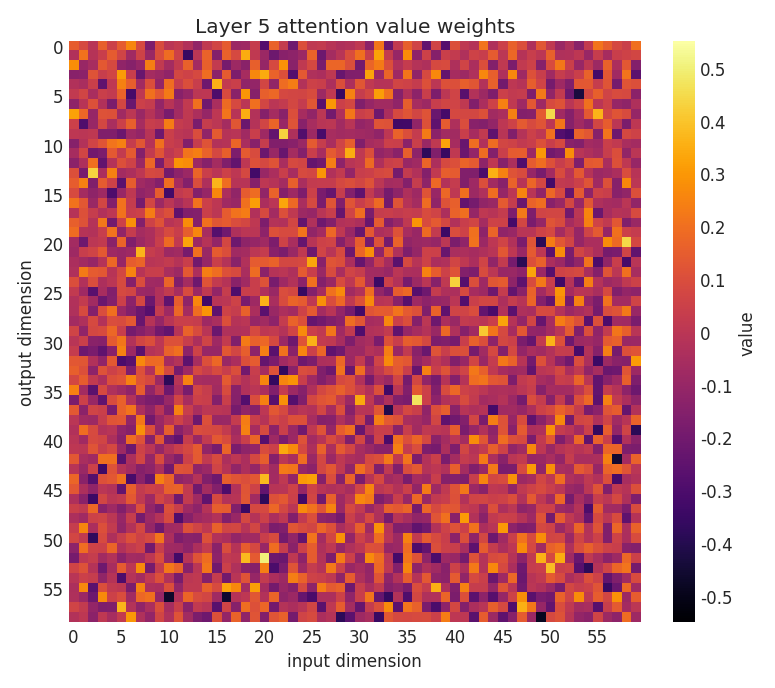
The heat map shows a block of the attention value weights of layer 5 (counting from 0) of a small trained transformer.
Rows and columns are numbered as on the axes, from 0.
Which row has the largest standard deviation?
56
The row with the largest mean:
4
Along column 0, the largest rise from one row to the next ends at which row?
7
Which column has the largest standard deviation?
20
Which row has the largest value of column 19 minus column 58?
22
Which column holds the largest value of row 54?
23
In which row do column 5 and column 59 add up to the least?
39
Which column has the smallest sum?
52
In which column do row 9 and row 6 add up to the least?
26
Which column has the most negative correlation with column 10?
53
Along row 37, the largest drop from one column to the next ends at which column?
33
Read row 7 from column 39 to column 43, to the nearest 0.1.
-0.3 0.1 0.1 0.1 0.1
